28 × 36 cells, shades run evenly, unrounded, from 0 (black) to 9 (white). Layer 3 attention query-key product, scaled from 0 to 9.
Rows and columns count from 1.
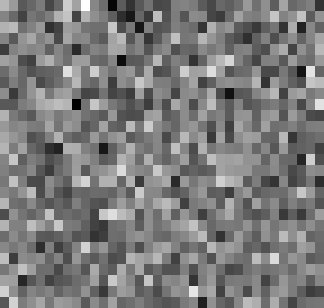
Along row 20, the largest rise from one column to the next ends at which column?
12
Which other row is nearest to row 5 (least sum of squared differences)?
25
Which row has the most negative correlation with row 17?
9
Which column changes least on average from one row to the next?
27
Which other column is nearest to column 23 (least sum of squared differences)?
32
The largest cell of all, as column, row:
10, 1
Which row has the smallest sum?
3
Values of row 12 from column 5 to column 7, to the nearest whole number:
4 6 4
